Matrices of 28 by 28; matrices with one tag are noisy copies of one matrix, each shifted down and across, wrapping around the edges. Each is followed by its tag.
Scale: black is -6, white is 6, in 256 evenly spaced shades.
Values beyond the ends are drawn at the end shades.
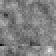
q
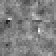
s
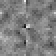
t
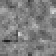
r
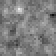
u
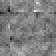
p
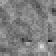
q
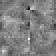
t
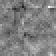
p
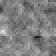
u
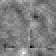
q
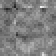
p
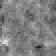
u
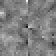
t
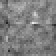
p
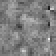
t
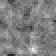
u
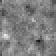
u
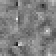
t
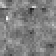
s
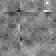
p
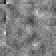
t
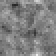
u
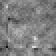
p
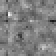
r
